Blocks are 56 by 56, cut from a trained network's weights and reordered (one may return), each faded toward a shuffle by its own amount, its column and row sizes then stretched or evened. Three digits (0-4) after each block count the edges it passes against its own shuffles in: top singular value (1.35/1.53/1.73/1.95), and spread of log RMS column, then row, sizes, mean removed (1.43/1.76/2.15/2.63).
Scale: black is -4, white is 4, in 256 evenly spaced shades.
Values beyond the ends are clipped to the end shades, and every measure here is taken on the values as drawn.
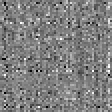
2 2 3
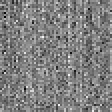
2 1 0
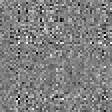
4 3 3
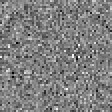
1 0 0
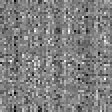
2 2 3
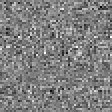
3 1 3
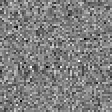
1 0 0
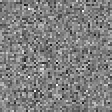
2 1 0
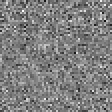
2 1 3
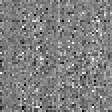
1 3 2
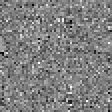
1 2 2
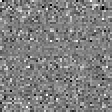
1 1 4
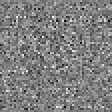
0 0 3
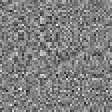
4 1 2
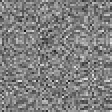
3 1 0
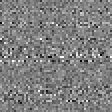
3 0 4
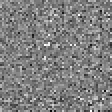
0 1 2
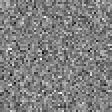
2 0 1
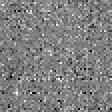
0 0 3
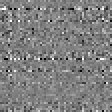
2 1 4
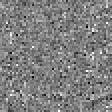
0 2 0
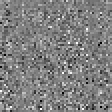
0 3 2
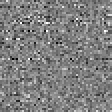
1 1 3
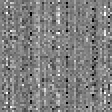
4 4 2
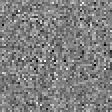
1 2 2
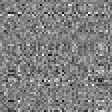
4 1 4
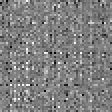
2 3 3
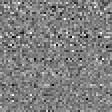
0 0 4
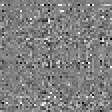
1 3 4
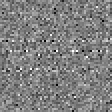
1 0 2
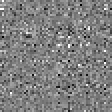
2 2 3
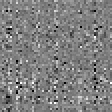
2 4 3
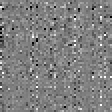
0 4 2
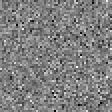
0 2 0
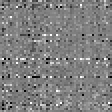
2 2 4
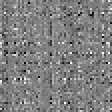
1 3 3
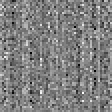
3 2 2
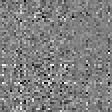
3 4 3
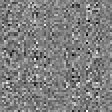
3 4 1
